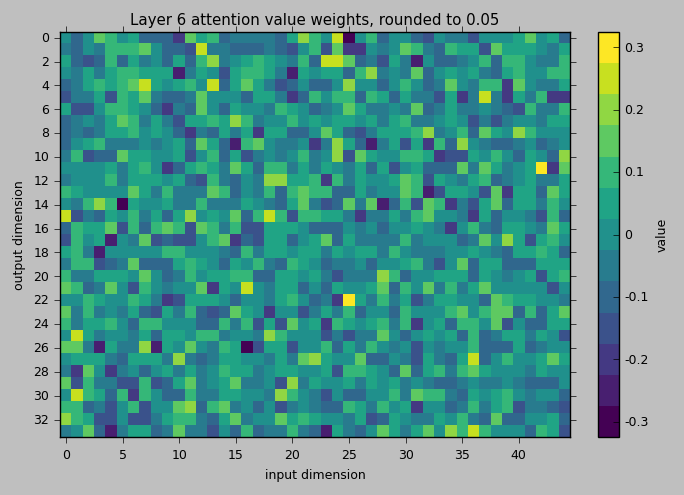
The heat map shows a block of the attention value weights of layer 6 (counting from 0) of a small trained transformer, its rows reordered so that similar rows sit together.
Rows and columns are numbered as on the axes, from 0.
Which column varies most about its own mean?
25
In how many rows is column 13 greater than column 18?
15
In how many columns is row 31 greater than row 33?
22
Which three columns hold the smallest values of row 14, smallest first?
5, 28, 34
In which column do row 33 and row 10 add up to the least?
4
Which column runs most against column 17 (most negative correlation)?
14
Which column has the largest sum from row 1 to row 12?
24
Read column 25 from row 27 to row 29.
0 0.1 0.05
